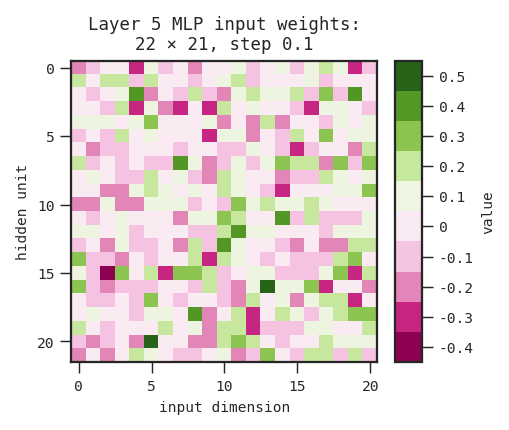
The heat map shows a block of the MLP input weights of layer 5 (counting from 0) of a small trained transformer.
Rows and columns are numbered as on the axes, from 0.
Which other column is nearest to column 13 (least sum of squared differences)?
16
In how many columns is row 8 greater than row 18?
5
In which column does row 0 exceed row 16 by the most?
17
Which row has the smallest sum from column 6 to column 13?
3
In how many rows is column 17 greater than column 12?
8
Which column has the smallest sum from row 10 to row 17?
2
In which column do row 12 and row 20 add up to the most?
11
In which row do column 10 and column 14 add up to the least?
4
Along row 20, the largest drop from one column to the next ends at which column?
6
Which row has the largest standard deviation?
15
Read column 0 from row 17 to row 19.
0 0 0.2
